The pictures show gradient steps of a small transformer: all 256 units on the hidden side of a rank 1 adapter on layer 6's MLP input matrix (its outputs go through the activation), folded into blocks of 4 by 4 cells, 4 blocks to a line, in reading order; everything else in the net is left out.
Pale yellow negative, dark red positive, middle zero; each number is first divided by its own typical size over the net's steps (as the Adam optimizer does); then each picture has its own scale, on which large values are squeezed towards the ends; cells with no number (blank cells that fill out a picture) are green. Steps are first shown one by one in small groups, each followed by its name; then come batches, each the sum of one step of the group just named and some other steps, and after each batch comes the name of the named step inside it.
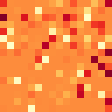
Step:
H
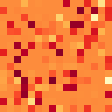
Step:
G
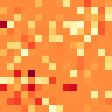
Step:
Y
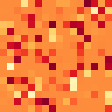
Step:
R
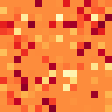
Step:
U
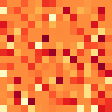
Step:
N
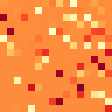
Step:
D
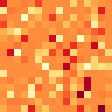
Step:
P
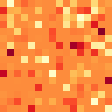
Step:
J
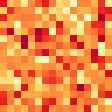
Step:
D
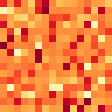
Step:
P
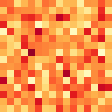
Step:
Y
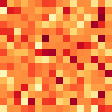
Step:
N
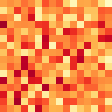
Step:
N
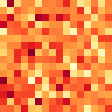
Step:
G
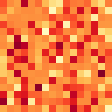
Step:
G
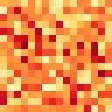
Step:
D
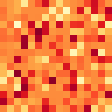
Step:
G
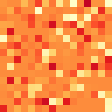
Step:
R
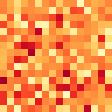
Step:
G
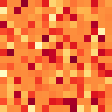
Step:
N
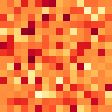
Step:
U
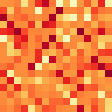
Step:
D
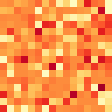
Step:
R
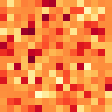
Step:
J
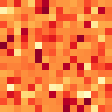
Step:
N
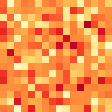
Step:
J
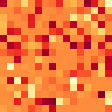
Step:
R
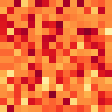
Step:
N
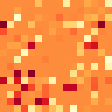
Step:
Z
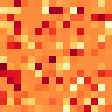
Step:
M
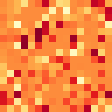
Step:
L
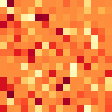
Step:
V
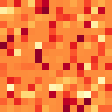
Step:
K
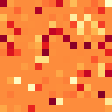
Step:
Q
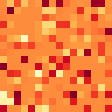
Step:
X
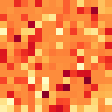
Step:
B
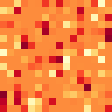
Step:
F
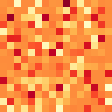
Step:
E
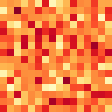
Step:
L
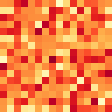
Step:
M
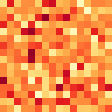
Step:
V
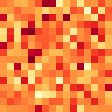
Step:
L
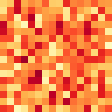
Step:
L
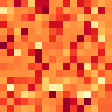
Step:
K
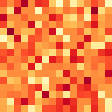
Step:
B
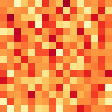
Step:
E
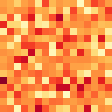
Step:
L
